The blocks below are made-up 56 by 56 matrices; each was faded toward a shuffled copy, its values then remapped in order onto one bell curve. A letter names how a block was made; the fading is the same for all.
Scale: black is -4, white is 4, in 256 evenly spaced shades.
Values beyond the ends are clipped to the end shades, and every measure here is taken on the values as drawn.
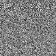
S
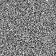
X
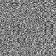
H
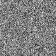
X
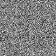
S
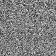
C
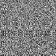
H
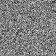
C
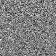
C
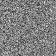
X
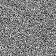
C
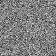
C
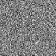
H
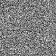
X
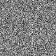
S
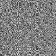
H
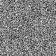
X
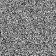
C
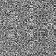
H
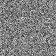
X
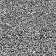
C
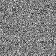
C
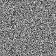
X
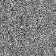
S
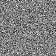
C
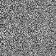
S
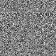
S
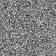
X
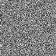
S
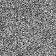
X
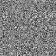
H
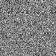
C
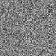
H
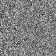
X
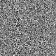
S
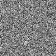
X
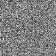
S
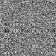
H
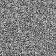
X
